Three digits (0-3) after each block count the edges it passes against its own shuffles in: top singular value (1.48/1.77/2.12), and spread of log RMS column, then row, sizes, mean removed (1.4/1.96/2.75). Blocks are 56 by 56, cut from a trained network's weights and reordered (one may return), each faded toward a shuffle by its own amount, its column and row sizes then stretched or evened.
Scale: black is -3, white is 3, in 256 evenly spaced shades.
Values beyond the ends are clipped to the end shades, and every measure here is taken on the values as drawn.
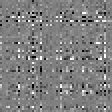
3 3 3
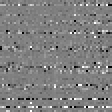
2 1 3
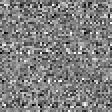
0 0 3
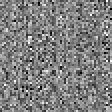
1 2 0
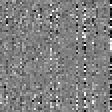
2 3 1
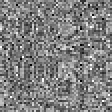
2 0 0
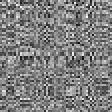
3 2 2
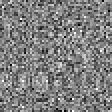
2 1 0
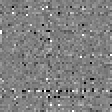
1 1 2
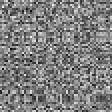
3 0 1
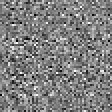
2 1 2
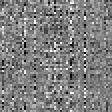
2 3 1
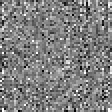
1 2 1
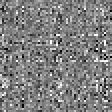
0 3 2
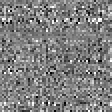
2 1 3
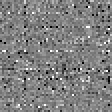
1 1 2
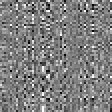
3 3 1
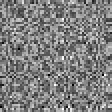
3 0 1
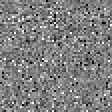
0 0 1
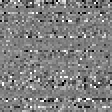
1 0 3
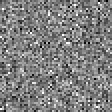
1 0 0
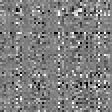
2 3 3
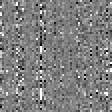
1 3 0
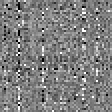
1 2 0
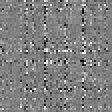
1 3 2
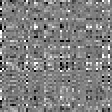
3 3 3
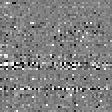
2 1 3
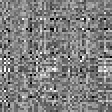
3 2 2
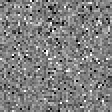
0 1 0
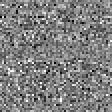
1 0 2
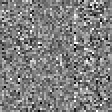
0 2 0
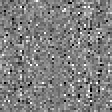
0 2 1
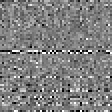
3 1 3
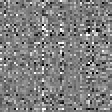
2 3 3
